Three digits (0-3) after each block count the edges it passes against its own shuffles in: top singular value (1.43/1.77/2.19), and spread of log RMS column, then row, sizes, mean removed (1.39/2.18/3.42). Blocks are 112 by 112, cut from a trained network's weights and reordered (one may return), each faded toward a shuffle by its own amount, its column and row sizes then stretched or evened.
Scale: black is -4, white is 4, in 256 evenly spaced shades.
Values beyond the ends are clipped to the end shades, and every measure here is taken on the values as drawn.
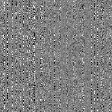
2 3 1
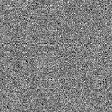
3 1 1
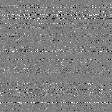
2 0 3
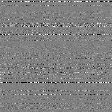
2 1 3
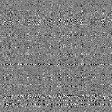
3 2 3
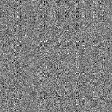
3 2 1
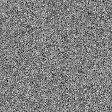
0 1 0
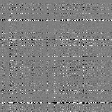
2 2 3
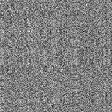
3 1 0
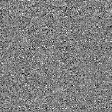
1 2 2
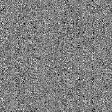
1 2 1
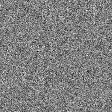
0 0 1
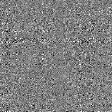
0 2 2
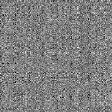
2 2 2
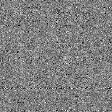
0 1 2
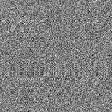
3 0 1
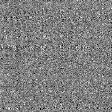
1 1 2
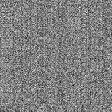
2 0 0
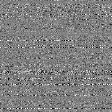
0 1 3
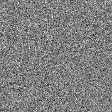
0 1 1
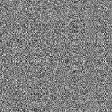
3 2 1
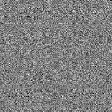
3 1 2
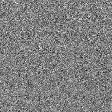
1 0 1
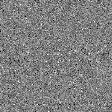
0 1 1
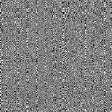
3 3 1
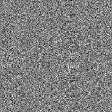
3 2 0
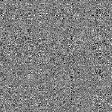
2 2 2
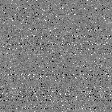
0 0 2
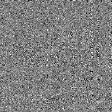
1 2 2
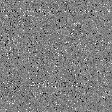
1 1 1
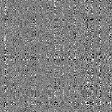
3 3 2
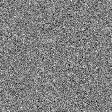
0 1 0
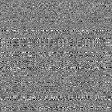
3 0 3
